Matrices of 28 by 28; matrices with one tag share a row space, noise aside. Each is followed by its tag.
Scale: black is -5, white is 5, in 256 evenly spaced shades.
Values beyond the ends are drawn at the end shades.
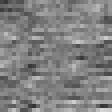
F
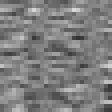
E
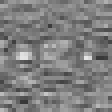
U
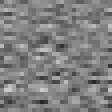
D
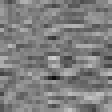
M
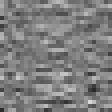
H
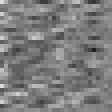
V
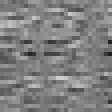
E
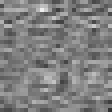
D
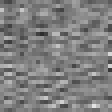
D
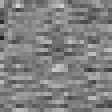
H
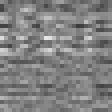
U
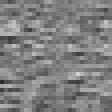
F
